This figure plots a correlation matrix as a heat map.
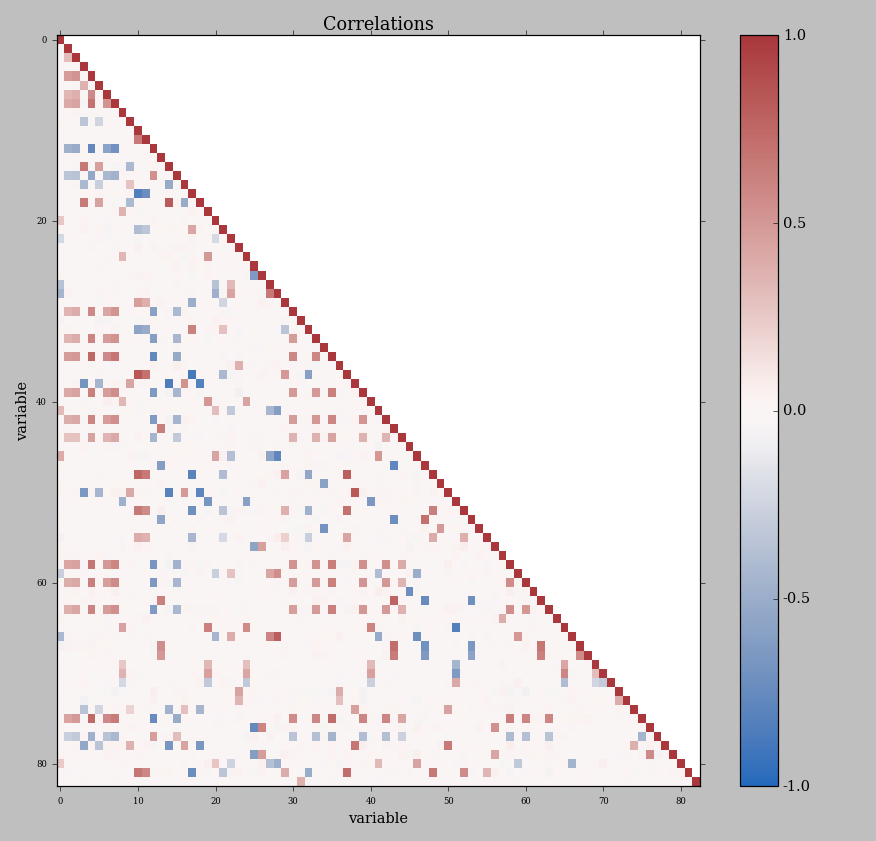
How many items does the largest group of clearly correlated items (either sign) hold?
18
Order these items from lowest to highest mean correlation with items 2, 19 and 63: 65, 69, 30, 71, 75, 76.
71, 76, 69, 65, 30, 75
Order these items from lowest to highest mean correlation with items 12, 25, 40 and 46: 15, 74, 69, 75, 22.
75, 22, 74, 69, 15
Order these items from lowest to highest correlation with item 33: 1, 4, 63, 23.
23, 1, 63, 4
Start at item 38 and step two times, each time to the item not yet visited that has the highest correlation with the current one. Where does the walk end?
78
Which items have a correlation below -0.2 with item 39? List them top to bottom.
12, 15, 77
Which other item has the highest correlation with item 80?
46
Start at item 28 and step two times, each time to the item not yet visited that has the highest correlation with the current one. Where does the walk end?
27
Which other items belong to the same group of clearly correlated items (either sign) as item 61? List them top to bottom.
45
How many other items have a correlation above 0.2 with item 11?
7
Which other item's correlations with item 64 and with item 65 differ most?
51
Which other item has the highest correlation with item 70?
65
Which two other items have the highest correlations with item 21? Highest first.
17, 32
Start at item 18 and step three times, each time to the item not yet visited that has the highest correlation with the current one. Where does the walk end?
5
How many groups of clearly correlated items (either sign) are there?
12
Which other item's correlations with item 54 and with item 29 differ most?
34
